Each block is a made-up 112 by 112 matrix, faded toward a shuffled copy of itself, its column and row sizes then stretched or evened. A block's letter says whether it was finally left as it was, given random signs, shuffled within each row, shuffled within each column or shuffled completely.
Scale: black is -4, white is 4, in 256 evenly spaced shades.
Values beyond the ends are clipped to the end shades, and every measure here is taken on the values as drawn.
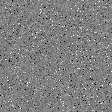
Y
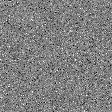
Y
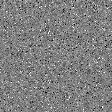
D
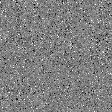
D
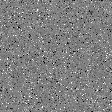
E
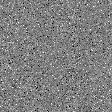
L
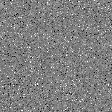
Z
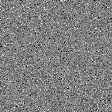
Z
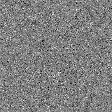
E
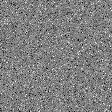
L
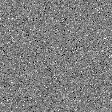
D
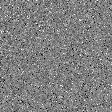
Y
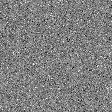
Y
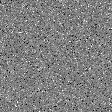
Y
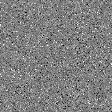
Z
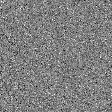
L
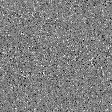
E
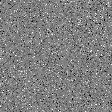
L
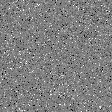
Y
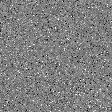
Y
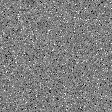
Y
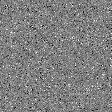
D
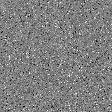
Y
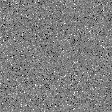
D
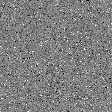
E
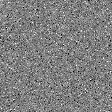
L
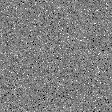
L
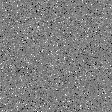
Y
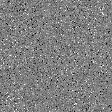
L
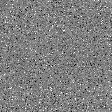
Z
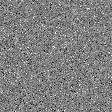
Y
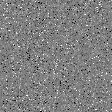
L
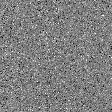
L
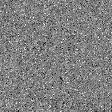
Z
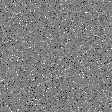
Y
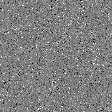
L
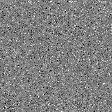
D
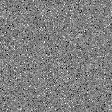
Z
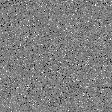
D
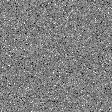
Y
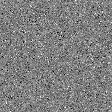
E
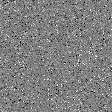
L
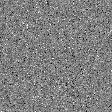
L
